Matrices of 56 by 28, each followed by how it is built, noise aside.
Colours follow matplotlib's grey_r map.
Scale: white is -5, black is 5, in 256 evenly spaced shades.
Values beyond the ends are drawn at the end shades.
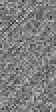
Hankel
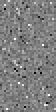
sparse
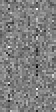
uneven columns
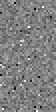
sparse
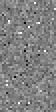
sparse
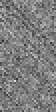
Toeplitz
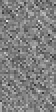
Toeplitz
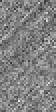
Hankel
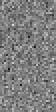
uneven columns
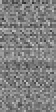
repeating columns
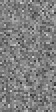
noise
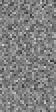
repeating columns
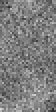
smooth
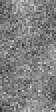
smooth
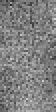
smooth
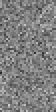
noise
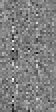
uneven columns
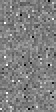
sparse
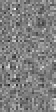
low rank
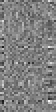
low rank
